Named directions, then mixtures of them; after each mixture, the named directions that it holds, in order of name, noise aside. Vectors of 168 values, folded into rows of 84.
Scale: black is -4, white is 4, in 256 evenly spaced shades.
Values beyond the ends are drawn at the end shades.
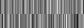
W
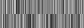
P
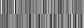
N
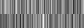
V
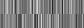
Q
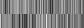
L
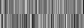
L, W.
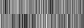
L.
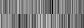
L, Q.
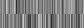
P, Q.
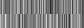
L, V, W.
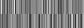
N.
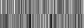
N, P, V.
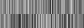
L, Q, V.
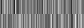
L, N, Q.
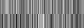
Q, V, W.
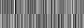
N, V.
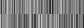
L, N, Q.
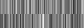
V, W.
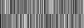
L, V.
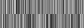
P.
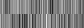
L.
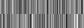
L, W.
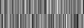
W.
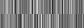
Q.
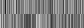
L, P.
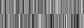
P, W.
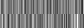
W.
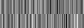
W.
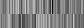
L, Q, V.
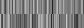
L, Q, W.
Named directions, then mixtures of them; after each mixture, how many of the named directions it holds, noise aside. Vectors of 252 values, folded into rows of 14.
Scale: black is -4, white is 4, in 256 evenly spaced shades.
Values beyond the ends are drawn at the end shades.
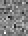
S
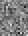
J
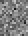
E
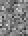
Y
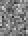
one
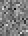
three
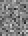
two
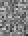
three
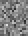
three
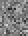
four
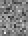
two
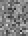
four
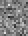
three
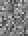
two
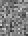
two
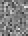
two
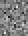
two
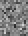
three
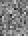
two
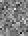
three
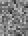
three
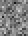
two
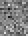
two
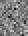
three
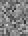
three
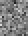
two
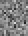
two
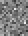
one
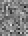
one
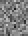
three
